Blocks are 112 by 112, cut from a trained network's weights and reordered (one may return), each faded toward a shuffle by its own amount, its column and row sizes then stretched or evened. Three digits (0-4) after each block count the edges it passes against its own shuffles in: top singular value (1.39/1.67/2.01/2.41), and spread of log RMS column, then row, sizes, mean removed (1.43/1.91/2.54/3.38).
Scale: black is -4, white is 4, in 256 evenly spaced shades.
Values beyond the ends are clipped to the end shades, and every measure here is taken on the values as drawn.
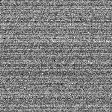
4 0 2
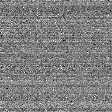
3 2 2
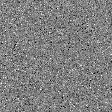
0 1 0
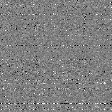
2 1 3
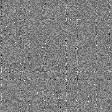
0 3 2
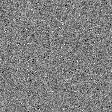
0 0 1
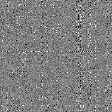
1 3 1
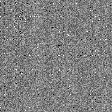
1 2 1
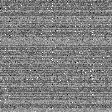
4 1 1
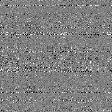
3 2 4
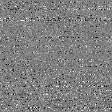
0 0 4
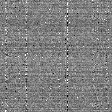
3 3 0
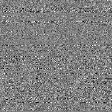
0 2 4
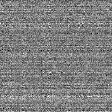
4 3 3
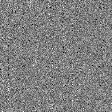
0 2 0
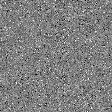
0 1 0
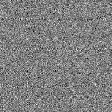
3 0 2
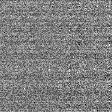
2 3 0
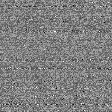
0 0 3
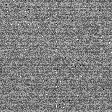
2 0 0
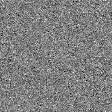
0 1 0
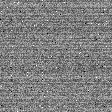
3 0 0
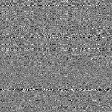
4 0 4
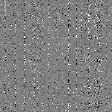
1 4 2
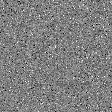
0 0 0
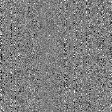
0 4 0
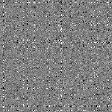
2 3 3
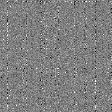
1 3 1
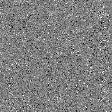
0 2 0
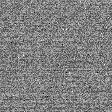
1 1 1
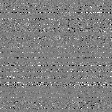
1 1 4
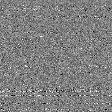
1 0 3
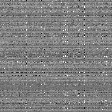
4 2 3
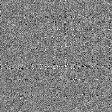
1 2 2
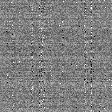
2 3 0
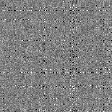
2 3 3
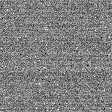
1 0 0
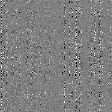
2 4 2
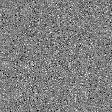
1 1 0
